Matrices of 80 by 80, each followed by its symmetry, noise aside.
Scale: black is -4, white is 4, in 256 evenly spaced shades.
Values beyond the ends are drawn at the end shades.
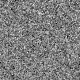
symmetric across the other diagonal.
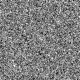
symmetric across the other diagonal.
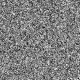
symmetric.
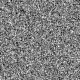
antisymmetric.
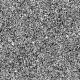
same after a half turn.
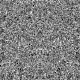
mirrored left to right.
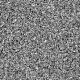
same after a half turn.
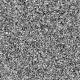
no symmetry.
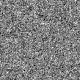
antisymmetric.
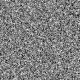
antisymmetric.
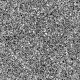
symmetric across the other diagonal.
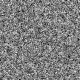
symmetric across the other diagonal.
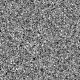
symmetric across the other diagonal.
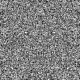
mirrored left to right.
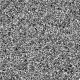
symmetric.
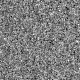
no symmetry.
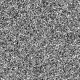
symmetric.
